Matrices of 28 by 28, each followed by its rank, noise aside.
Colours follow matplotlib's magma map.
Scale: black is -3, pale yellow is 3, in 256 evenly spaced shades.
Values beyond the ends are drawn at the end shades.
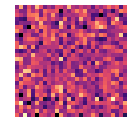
seven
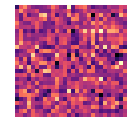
six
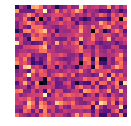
five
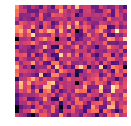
five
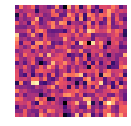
six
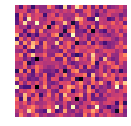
seven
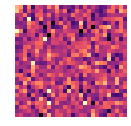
seven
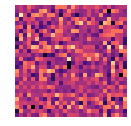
seven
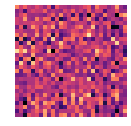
five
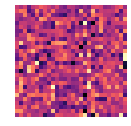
seven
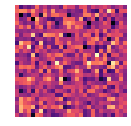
five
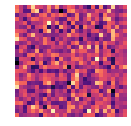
seven
